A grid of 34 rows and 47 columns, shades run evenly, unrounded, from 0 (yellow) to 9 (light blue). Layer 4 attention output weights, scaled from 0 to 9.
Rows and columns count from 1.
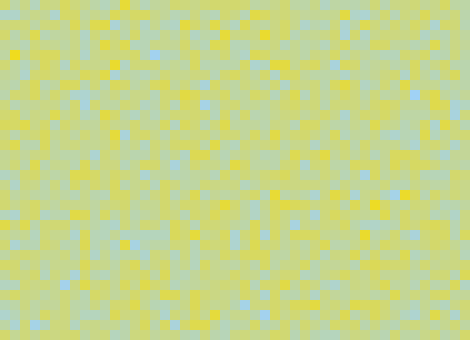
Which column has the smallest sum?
28
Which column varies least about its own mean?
6
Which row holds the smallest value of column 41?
20
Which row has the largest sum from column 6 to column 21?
26
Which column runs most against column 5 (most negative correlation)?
17
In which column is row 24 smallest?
37
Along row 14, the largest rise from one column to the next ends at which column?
13
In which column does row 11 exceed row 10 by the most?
21
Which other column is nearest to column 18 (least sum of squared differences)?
47
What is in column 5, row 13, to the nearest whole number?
3
